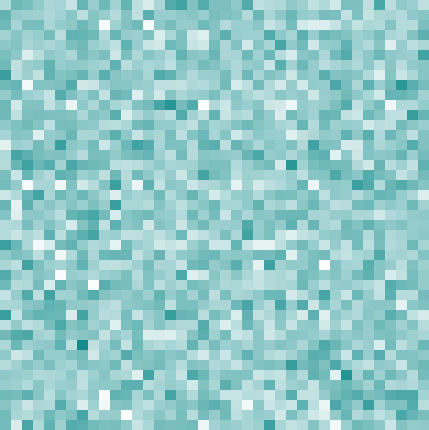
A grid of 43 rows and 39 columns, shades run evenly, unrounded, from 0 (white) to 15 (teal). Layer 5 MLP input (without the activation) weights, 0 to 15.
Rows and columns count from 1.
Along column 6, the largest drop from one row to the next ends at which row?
19
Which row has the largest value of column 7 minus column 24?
25
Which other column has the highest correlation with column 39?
30
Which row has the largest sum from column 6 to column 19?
15
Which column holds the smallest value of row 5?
36
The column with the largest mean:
8
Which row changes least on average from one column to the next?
13
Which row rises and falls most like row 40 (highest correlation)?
10
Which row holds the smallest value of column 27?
11
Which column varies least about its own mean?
20
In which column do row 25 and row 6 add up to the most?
1
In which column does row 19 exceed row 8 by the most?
37
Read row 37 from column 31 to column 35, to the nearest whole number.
11 7 5 4 7
